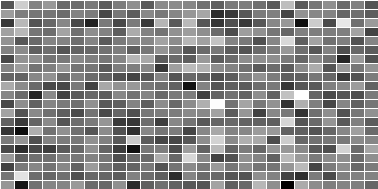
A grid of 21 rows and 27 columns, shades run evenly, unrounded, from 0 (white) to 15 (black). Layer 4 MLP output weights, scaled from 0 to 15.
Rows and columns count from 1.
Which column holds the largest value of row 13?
22
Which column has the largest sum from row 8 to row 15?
10
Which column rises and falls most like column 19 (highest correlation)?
6
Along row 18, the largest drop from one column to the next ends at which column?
14
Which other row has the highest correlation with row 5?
13
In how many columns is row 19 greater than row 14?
9
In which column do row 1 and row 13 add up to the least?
21
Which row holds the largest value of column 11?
3
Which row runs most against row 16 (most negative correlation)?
2
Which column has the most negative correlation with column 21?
20
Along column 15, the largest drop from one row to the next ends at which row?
12
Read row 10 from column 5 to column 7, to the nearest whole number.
11 8 11
